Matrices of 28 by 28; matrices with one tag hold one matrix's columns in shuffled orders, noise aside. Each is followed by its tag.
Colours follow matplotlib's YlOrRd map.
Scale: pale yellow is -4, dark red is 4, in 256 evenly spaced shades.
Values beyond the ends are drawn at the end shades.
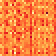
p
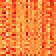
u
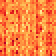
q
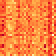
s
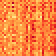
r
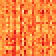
q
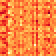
p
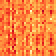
q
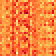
p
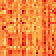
q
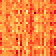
q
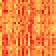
q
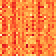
s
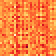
s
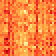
q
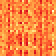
q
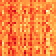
q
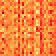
p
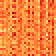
u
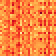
p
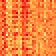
u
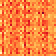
p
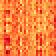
q
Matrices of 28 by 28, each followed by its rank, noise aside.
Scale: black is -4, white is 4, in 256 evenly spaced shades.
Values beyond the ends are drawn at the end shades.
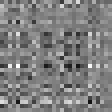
two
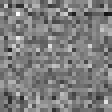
five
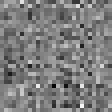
four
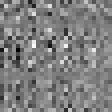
three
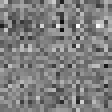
three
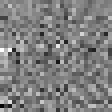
five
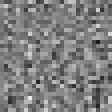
five
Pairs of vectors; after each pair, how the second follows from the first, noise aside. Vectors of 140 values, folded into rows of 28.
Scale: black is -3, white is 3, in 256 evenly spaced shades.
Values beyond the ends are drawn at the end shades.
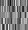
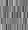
wrapped around, negated, shrunk.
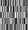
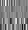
negated, partly zeroed.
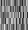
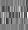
negated, partly zeroed.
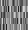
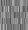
negated, shrunk.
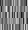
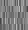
wrapped around, negated, shrunk.
